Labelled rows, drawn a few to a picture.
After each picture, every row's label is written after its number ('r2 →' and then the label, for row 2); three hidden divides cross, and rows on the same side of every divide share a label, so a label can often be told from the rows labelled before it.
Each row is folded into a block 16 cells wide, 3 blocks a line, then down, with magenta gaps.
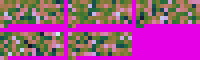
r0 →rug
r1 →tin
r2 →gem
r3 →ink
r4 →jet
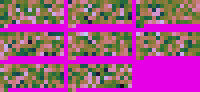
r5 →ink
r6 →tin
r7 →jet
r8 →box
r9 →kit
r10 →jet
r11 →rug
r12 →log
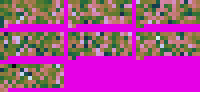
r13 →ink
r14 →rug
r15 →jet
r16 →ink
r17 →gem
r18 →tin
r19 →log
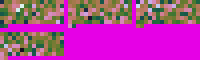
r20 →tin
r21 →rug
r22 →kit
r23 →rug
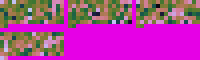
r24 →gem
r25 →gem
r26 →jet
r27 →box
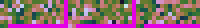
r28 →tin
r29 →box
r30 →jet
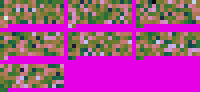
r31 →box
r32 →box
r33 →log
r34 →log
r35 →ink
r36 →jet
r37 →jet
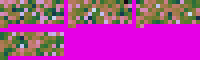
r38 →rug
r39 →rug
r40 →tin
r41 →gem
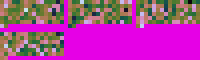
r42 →rug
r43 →gem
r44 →box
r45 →rug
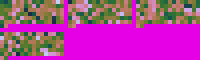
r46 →ink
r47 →tin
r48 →tin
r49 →kit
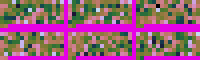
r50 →gem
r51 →gem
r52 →log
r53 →jet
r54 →rug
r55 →gem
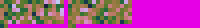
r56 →ink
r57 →log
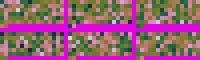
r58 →tin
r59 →gem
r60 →gem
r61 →box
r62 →kit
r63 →tin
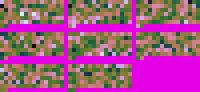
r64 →jet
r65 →log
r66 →box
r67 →tin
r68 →gem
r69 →ink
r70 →kit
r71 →gem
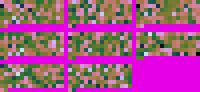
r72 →log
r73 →jet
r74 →log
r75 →ink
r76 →log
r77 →gem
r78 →tin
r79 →kit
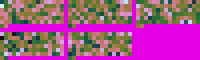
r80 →tin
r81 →ink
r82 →kit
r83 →log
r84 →gem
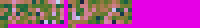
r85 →gem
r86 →box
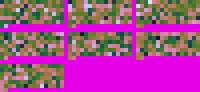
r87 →tin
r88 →tin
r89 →kit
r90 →ink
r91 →box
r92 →jet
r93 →box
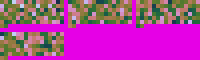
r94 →kit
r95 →tin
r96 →gem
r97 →kit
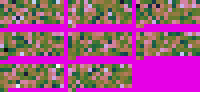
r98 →log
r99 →box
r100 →log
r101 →gem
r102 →log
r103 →gem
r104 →ink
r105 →kit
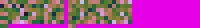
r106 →jet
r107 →gem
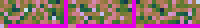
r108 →rug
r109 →rug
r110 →gem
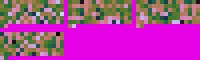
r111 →ink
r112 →box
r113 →box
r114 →rug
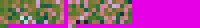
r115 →ink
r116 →rug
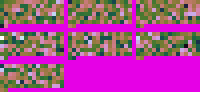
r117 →ink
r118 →tin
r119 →ink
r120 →kit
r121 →jet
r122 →kit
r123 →kit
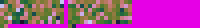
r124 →tin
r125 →jet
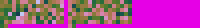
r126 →gem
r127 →rug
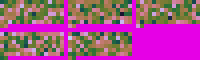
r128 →tin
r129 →rug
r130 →rug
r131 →gem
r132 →kit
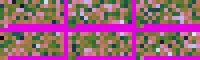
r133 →log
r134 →kit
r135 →kit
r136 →log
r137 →gem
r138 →ink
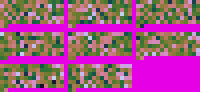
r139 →rug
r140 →tin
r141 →kit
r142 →jet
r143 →kit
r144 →log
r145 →ink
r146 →ink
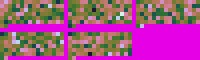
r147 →rug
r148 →ink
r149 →ink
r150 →ink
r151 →tin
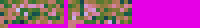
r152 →tin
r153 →box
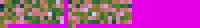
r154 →log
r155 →tin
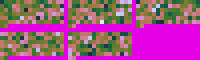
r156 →ink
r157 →ink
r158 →tin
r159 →jet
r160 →tin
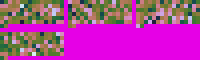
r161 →tin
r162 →log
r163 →rug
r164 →ink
